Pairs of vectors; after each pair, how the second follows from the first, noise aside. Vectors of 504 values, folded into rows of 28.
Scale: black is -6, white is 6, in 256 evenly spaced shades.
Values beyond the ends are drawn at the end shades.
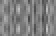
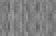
reversed, negated, shrunk.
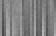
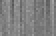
reversed, negated, shrunk.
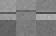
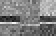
reversed, negated, scaled up.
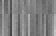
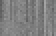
reversed, negated, shrunk.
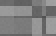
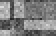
reversed, scaled up.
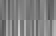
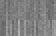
shrunk.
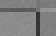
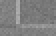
reversed, negated, shrunk.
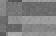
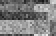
reversed, negated, scaled up.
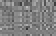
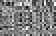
negated, scaled up.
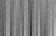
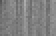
reversed, negated, shrunk.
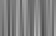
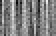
reversed, negated, scaled up.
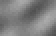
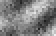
negated, scaled up.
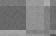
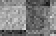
negated, scaled up.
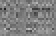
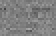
shrunk.
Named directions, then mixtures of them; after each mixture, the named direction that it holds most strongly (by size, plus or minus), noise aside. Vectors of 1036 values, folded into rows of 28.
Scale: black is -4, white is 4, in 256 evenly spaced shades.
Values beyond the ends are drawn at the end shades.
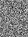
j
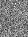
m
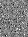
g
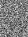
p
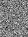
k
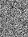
j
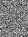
k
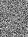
k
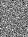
k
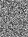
j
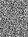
j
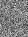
m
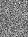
m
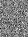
g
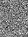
k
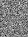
k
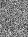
m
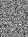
p
